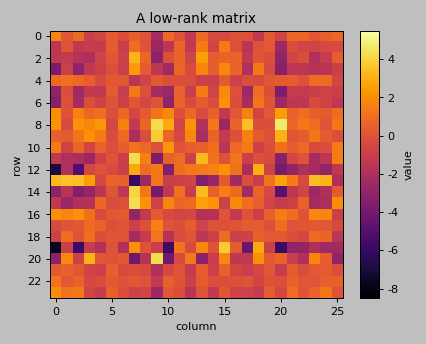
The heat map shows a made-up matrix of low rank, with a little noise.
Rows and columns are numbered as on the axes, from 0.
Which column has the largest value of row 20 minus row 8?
15
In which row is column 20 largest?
8
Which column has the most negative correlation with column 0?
18
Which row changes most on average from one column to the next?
19
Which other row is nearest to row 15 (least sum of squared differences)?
11
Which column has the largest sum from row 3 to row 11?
7
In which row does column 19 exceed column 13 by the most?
13
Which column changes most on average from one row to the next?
0
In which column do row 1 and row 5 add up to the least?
20
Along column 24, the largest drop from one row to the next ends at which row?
14
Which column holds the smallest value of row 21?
9
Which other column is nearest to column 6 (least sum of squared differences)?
4
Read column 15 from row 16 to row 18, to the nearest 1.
0 0 1
